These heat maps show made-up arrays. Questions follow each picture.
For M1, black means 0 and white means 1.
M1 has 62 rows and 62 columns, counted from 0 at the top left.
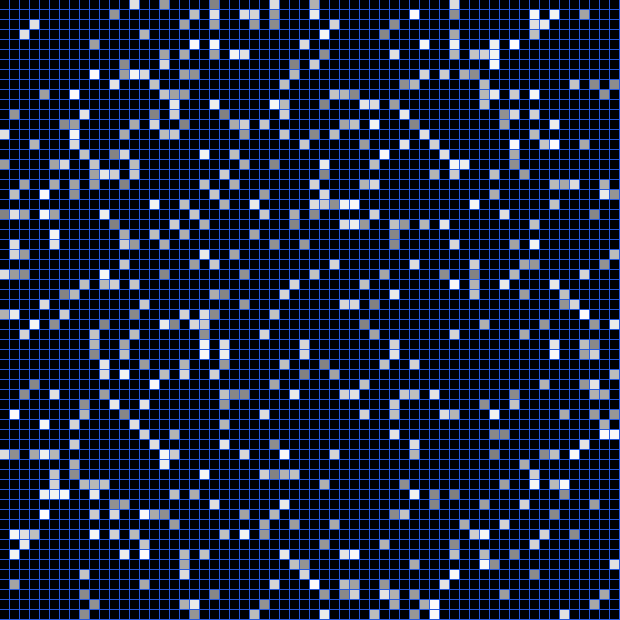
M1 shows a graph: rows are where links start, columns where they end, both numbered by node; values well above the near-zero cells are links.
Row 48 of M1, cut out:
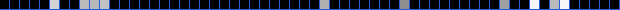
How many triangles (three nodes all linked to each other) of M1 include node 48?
4
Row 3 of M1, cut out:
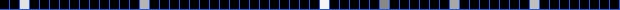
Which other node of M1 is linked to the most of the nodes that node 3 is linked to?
node 54
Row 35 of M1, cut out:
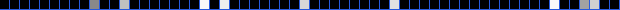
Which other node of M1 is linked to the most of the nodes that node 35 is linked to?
node 34
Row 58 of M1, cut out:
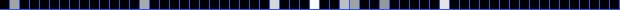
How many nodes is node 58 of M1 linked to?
8
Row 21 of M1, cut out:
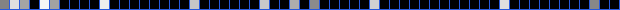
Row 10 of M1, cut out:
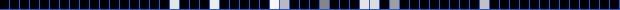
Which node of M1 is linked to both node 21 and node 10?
node 37
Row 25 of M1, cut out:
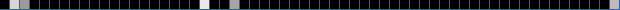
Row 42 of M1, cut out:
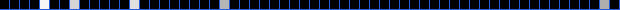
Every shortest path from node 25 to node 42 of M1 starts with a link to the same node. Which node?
node 20
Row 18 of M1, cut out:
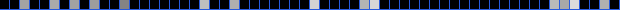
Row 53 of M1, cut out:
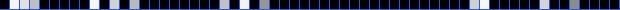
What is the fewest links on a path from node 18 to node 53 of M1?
2
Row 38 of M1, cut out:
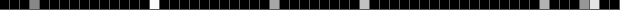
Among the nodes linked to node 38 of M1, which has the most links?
node 27
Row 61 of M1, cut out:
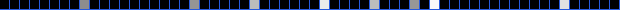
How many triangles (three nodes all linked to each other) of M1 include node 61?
3
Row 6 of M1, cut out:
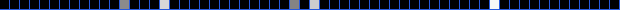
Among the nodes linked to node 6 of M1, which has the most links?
node 12
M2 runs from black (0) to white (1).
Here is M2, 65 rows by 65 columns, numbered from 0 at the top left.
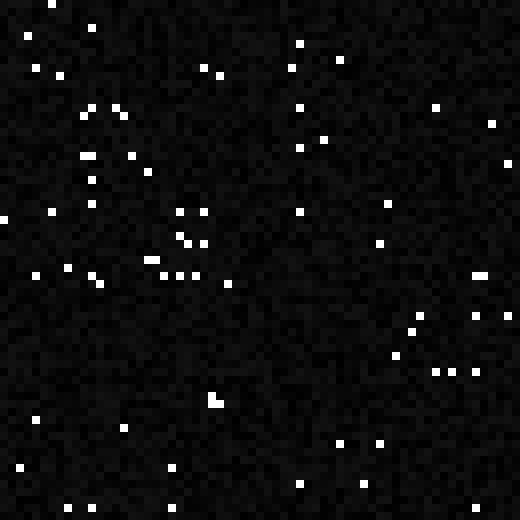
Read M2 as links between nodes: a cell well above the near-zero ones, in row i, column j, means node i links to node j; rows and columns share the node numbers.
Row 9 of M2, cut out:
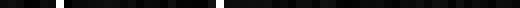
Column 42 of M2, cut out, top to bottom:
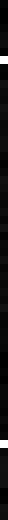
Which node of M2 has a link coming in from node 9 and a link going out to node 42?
node 7
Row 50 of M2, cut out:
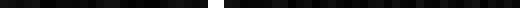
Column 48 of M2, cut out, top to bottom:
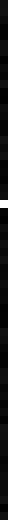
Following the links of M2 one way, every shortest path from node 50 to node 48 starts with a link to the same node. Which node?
node 26
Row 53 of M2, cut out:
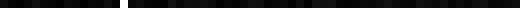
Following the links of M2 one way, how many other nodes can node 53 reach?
2
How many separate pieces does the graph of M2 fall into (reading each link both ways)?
11
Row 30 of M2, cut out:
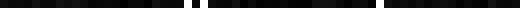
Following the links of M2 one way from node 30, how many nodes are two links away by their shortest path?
2
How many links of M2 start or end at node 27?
3
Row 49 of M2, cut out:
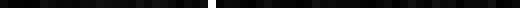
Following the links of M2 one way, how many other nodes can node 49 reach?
7
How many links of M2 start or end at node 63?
6
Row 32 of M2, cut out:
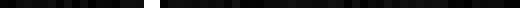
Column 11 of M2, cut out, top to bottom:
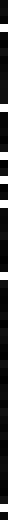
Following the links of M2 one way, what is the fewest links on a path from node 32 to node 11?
2
